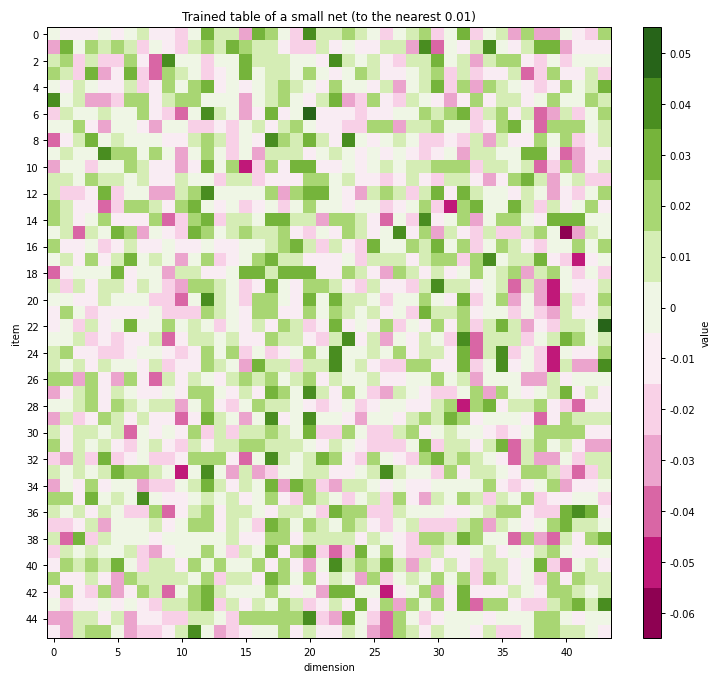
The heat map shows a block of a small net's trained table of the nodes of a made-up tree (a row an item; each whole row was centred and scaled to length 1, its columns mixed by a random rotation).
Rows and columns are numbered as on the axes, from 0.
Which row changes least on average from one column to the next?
11
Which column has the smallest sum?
10
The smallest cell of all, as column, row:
40, 15
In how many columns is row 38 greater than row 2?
21
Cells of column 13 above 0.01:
2
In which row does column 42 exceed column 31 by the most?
13
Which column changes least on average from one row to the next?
14
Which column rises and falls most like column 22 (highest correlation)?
35
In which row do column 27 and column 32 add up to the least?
28
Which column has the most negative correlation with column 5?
32
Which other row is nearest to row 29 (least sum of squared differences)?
6
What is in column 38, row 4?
-0.02
